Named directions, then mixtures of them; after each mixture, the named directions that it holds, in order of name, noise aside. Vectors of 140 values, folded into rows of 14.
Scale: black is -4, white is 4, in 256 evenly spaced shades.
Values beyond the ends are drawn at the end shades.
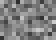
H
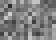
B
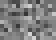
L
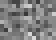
L.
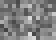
B, L.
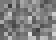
B, L.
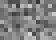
L.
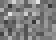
B, L.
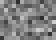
H.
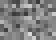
L.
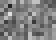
B.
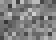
B, H.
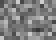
H.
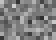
H.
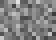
H, L.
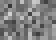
B.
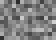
H.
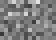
B, L.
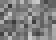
B.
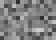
H.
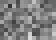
B, L.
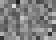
H, L.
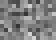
L.
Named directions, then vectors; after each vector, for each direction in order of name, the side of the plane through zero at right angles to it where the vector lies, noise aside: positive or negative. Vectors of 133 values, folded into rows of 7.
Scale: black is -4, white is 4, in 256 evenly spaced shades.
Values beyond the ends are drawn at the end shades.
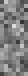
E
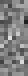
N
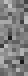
positive, negative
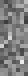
negative, positive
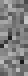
positive, negative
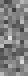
negative, positive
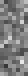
negative, positive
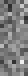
negative, positive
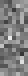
negative, positive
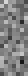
positive, negative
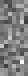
negative, positive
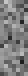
positive, negative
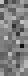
negative, negative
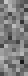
positive, negative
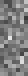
negative, positive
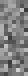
positive, negative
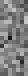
positive, negative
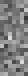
negative, positive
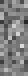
positive, positive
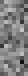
positive, negative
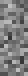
positive, negative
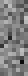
positive, negative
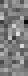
positive, positive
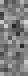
negative, negative
